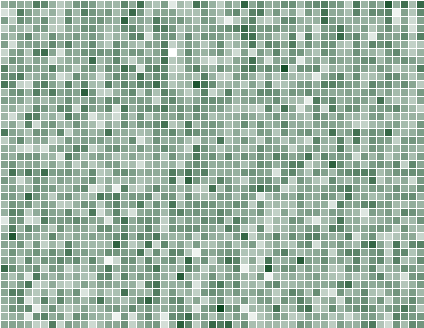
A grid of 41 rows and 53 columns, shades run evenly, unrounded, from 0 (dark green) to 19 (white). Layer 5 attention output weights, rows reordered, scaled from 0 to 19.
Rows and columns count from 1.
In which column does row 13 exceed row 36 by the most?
20
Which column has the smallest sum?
16
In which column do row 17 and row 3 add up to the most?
29
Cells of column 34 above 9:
27
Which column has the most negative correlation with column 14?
10
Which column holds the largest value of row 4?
52
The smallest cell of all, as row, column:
39, 28
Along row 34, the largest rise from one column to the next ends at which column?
31
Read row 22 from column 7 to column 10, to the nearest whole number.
9 9 8 10
